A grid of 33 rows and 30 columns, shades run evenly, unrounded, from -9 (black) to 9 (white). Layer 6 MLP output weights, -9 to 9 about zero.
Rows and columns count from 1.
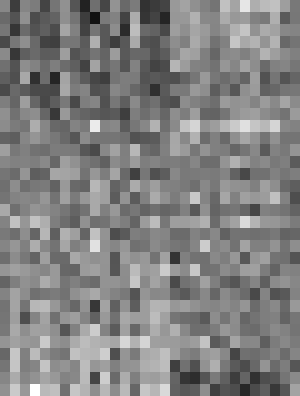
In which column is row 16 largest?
10
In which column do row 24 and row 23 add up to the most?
14
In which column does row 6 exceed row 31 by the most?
18
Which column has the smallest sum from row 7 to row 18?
6
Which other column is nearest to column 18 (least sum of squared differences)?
19
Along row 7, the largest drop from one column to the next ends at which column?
4
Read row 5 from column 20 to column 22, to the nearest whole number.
2 0 -2
